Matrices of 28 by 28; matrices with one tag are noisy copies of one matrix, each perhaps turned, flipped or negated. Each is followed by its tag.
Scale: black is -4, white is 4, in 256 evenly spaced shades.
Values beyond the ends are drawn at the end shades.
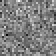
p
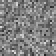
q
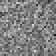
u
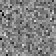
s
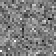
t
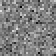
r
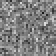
s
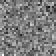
r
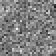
r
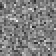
u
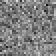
r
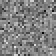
q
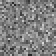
s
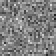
p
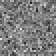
p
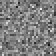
s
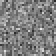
p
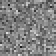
p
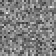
q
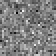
p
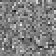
t
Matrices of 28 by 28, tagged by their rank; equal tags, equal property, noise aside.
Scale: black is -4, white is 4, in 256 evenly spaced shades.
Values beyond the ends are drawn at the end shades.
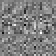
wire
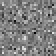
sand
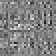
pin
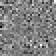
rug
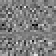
pin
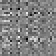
wire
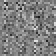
rug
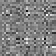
wire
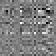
wire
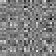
wire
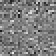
sand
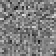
rug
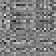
wire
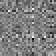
pin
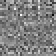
sand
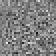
rug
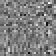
sand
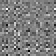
wire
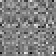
wire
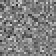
rug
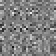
pin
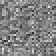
rug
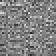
rug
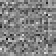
sand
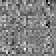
sand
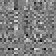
pin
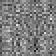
sand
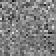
sand
